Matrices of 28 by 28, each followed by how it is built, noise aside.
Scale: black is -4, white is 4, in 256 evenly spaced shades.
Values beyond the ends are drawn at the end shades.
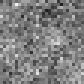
smooth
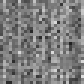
blocks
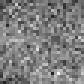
smooth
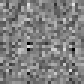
low rank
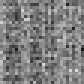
blocks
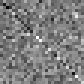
diagonal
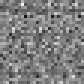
repeating columns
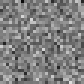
repeating columns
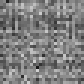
blocks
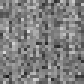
blocks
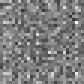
blocks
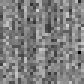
blocks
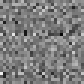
low rank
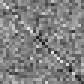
diagonal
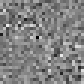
block diagonal
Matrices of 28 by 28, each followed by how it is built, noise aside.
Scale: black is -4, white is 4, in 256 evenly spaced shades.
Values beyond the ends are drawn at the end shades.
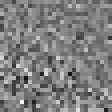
lower triangular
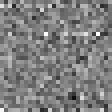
uneven rows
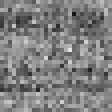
blocks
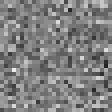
blocks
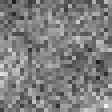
smooth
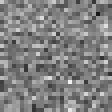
blocks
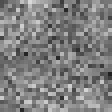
smooth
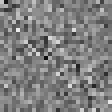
banded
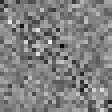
banded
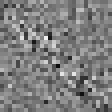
banded
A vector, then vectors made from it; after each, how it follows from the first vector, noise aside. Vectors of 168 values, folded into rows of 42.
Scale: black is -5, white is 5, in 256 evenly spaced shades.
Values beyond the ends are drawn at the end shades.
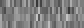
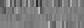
partly zeroed.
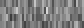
reversed.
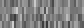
reversed.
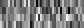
scaled up.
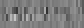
reversed, negated, partly zeroed.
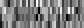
negated, scaled up.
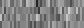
sign-scrambled.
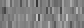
partly zeroed.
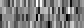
negated, scaled up.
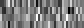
scaled up.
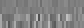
partly zeroed.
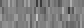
partly zeroed.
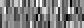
negated, scaled up.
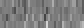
reversed, negated, partly zeroed.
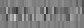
reversed, negated, partly zeroed.
